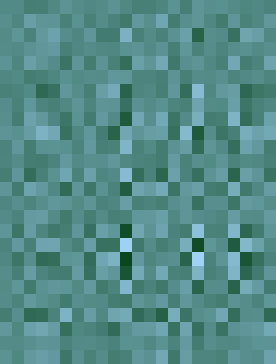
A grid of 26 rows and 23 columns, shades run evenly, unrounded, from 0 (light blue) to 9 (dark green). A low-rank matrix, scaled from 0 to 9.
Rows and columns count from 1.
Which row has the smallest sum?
10
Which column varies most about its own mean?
11
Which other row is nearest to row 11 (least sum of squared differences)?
21
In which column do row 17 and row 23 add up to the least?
17
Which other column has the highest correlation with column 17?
9
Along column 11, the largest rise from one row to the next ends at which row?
19
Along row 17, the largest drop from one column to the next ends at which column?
12
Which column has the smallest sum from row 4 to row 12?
20
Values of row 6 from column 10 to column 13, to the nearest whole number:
4 4 5 5
